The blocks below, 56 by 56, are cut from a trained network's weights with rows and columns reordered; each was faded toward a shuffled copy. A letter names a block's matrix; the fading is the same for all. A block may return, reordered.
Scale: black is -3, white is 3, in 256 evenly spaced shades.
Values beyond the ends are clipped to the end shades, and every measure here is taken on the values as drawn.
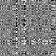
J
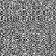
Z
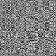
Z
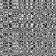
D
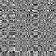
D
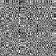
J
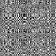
D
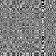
J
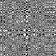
D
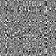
D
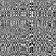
J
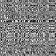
J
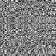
Z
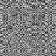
Z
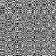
J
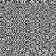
Z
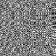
Z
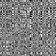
J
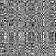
D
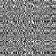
J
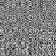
Z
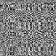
Z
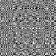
D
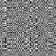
J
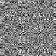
Z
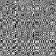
J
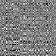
D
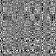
D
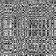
D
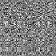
Z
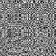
Z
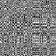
J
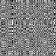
J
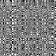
D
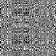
D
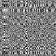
J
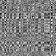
J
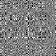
D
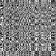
D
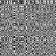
J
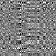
D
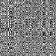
D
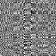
J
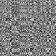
Z
